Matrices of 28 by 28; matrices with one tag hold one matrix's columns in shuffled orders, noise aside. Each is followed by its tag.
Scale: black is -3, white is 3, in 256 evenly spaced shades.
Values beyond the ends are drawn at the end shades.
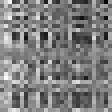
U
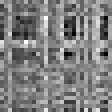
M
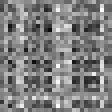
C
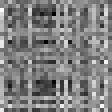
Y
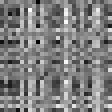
Y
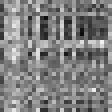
M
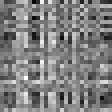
U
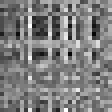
M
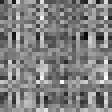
U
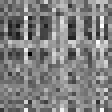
M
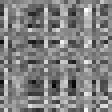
Y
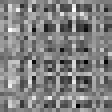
C
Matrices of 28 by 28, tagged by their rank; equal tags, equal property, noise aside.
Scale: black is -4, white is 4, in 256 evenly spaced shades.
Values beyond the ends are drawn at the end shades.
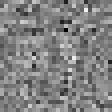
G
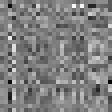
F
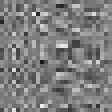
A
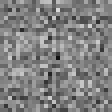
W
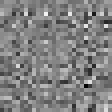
A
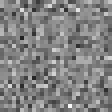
G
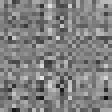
A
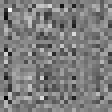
F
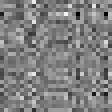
A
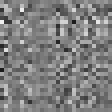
A
